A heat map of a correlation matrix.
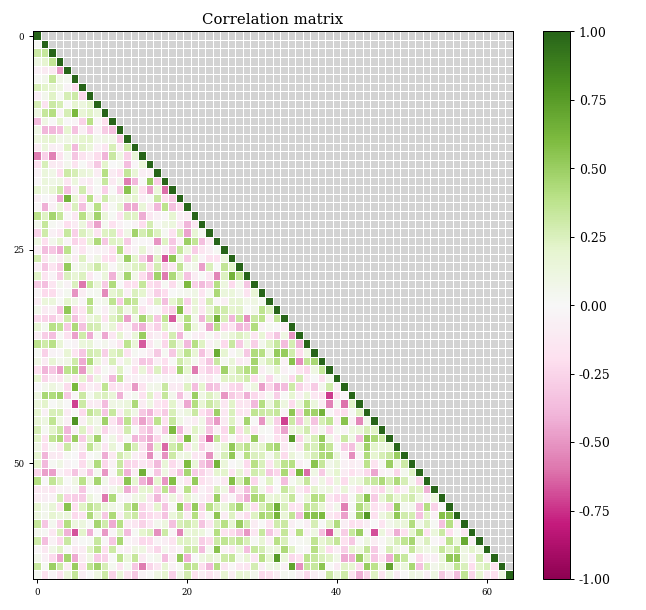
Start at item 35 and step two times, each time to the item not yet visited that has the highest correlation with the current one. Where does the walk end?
14
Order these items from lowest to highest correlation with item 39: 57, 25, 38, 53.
53, 57, 38, 25
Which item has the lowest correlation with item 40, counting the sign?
10
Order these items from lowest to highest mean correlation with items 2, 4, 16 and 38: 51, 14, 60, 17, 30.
51, 14, 17, 30, 60
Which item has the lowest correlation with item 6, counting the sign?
29
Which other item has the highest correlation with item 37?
24
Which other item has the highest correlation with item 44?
56
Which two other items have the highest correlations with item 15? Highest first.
17, 23
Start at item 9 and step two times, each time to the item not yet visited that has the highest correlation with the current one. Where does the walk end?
45
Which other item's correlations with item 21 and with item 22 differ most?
8
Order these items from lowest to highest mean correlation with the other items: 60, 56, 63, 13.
63, 13, 60, 56
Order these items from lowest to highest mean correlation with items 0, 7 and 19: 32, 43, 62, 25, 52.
43, 25, 52, 62, 32
